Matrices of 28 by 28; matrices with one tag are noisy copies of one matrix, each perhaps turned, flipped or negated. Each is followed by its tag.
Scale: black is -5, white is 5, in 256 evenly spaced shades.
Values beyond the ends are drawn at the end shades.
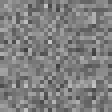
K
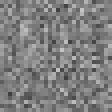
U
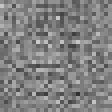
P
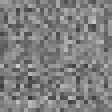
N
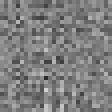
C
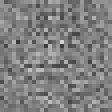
P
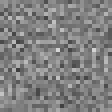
P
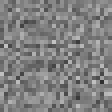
U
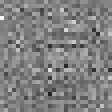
P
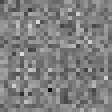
N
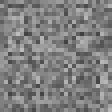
N
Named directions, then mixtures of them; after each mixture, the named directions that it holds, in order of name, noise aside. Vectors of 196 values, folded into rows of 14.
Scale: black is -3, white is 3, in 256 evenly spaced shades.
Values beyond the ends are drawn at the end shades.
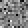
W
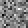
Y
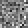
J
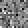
J, W.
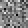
W, Y.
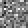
J, W, Y.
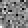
J, W.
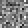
J.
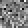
J, W.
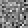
J.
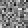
J, W, Y.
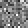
W, Y.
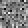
J, W.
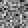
J, W, Y.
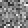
J, W, Y.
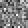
W, Y.
